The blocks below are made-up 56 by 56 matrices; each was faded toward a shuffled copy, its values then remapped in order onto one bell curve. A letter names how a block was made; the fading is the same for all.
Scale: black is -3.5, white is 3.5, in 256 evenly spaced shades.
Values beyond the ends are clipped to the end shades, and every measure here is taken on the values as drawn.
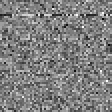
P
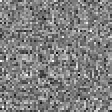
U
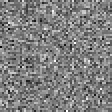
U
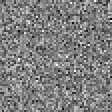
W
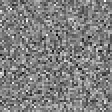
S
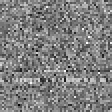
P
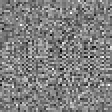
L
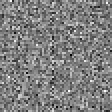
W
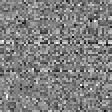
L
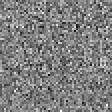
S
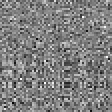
L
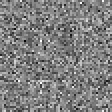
S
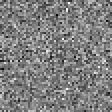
S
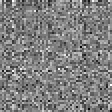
L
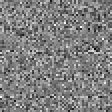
P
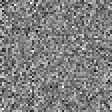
W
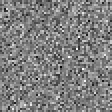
W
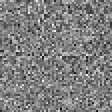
U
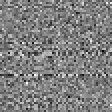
L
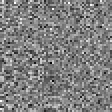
U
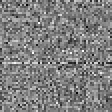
P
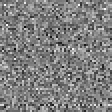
P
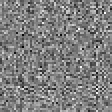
U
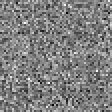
P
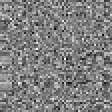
L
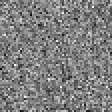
S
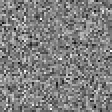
W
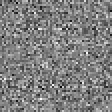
P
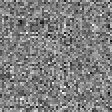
U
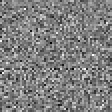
P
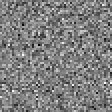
U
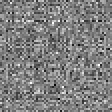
L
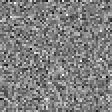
S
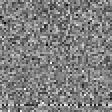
P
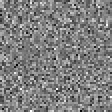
U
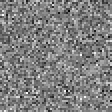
S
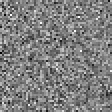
W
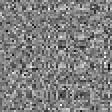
L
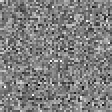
P
